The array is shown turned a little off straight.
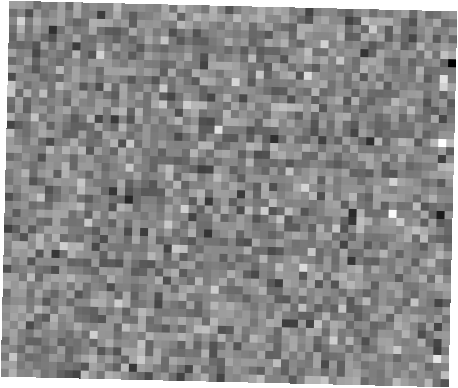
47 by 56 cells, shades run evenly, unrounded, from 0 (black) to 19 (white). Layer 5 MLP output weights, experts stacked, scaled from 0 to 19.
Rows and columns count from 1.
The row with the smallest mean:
16
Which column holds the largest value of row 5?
40
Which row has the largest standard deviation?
26
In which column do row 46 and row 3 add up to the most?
2
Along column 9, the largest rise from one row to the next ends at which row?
7
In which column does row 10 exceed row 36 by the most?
29
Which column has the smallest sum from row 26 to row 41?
44
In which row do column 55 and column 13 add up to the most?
17
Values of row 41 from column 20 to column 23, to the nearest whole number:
8 7 10 8
